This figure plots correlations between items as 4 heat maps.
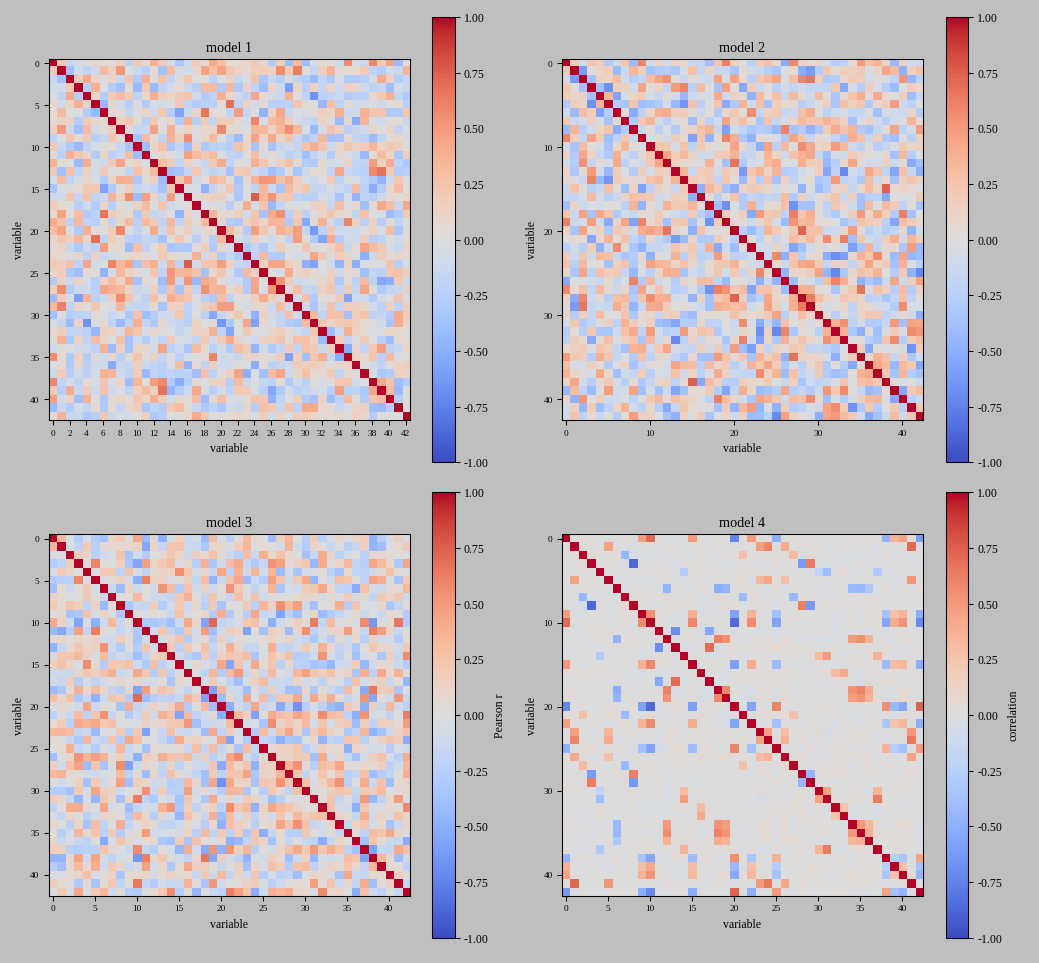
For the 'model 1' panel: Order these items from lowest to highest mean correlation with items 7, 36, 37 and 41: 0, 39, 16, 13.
39, 13, 0, 16
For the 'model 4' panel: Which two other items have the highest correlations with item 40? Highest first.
10, 0
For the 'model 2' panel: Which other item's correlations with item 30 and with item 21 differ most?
13
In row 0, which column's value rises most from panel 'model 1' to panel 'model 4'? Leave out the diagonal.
15
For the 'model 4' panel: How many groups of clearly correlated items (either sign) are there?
8
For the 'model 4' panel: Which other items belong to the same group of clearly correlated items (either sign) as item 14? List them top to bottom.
4, 30, 31, 37
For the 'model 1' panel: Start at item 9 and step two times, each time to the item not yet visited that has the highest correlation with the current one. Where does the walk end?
24
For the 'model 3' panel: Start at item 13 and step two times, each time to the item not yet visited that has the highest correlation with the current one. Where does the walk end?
21
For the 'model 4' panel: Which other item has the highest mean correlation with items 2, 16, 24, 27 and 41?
1
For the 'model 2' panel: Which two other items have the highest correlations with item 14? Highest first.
3, 32
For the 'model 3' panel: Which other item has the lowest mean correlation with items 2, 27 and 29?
9
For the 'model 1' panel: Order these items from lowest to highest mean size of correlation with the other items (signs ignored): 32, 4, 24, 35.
32, 35, 4, 24
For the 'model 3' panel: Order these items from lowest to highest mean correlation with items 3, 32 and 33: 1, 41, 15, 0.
15, 0, 1, 41
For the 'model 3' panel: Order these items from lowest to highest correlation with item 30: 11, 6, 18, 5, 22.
18, 6, 22, 5, 11
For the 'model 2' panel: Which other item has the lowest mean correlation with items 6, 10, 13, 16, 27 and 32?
5
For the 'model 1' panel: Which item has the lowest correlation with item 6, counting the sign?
15
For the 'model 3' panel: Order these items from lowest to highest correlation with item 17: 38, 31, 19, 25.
31, 38, 19, 25
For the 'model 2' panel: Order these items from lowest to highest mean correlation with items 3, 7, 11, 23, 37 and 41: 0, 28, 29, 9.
28, 29, 9, 0
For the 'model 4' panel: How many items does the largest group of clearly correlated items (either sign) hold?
11
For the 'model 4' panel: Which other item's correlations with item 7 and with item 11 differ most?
13
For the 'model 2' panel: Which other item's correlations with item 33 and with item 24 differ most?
39
